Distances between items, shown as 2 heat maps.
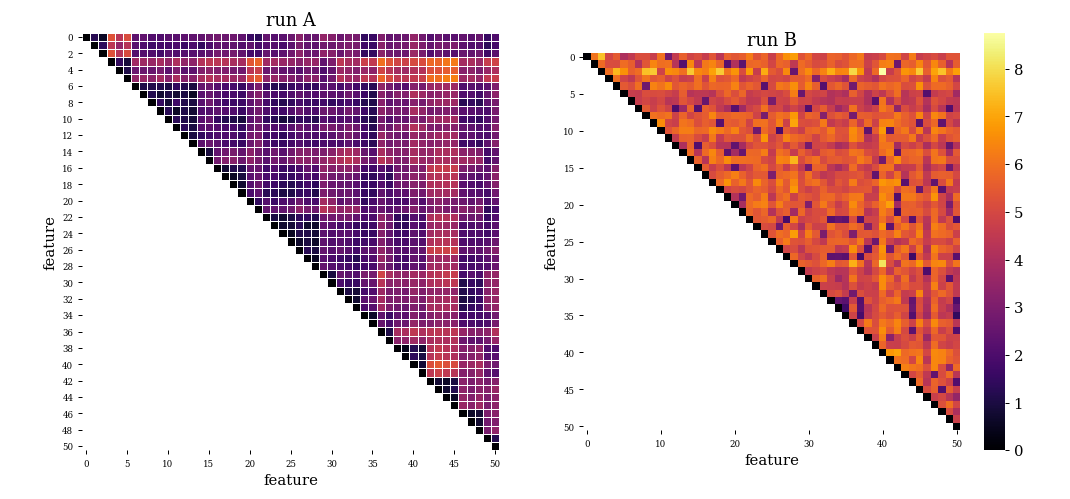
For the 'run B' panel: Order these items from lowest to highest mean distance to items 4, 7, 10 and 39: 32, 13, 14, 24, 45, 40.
32, 24, 13, 14, 45, 40
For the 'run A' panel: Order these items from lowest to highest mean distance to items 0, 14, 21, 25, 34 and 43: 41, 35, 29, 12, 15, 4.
35, 12, 15, 41, 29, 4
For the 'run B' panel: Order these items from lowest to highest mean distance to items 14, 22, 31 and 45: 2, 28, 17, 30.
30, 17, 28, 2
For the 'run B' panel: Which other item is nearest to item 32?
4
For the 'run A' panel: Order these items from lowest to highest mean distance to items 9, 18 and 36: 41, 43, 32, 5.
32, 41, 43, 5
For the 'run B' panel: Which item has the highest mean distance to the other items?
2
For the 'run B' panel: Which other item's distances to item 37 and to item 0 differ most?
27
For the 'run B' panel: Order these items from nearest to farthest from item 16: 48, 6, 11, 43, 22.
6, 43, 11, 22, 48
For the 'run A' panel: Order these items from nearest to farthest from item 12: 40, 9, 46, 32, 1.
9, 1, 46, 32, 40
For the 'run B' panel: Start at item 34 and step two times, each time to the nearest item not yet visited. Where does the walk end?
50
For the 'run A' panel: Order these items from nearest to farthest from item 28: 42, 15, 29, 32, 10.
10, 32, 29, 15, 42
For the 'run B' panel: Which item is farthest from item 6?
40
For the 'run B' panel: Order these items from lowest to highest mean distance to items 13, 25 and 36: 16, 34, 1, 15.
1, 16, 15, 34
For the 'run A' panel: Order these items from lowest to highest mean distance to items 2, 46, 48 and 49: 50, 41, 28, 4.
28, 50, 41, 4
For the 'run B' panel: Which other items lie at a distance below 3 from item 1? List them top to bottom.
13, 19, 21, 42
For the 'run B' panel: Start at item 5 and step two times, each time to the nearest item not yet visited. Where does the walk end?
29
